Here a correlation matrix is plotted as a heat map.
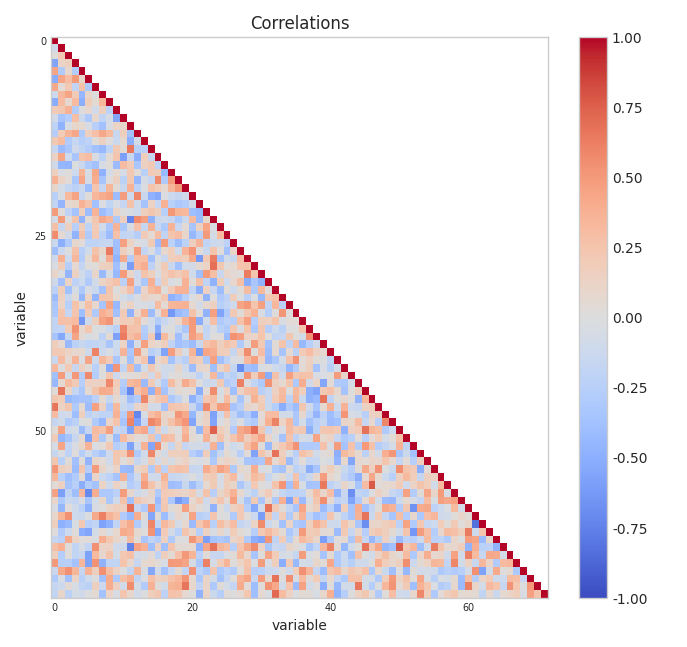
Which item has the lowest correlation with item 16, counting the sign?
40
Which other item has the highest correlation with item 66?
60
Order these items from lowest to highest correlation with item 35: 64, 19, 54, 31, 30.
19, 31, 54, 30, 64
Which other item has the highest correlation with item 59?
39
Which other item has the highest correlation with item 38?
10
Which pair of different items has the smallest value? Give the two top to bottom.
61, 62
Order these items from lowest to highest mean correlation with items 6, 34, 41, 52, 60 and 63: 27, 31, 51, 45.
31, 45, 51, 27
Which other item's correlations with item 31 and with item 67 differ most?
30
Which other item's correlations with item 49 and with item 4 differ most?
32
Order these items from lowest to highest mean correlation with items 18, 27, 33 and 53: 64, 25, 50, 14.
25, 50, 64, 14
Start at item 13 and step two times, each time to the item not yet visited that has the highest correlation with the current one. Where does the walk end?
57
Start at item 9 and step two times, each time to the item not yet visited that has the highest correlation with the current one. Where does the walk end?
48
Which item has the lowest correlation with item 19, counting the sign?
59
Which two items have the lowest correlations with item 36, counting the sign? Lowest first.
4, 21
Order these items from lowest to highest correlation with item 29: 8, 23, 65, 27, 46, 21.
21, 8, 27, 46, 65, 23
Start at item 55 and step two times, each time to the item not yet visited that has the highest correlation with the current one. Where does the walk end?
50
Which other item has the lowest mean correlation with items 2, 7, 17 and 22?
16
